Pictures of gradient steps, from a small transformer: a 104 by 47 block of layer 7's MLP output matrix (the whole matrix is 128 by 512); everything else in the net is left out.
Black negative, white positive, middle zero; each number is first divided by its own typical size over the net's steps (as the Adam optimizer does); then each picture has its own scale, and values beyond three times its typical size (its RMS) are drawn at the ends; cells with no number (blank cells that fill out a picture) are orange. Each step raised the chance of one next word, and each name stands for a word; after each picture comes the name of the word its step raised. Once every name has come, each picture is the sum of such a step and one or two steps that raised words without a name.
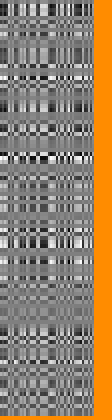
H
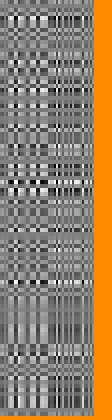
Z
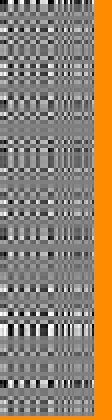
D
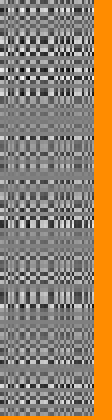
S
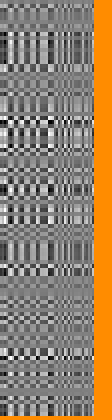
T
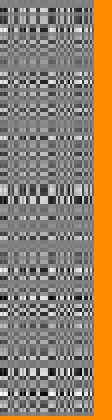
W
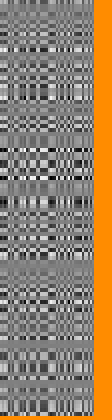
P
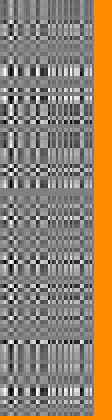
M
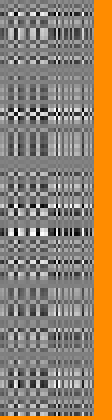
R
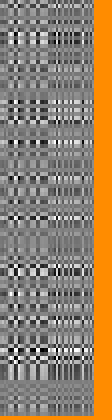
T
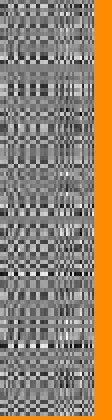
R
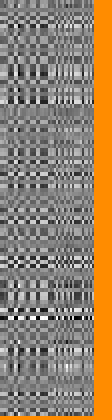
M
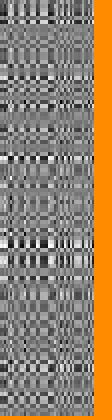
H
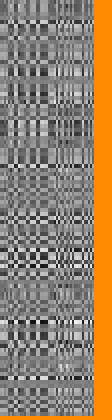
M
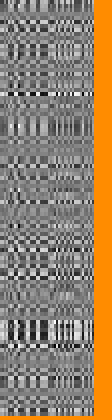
D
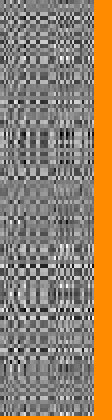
T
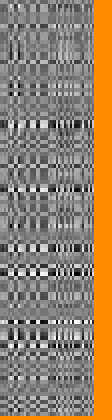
T
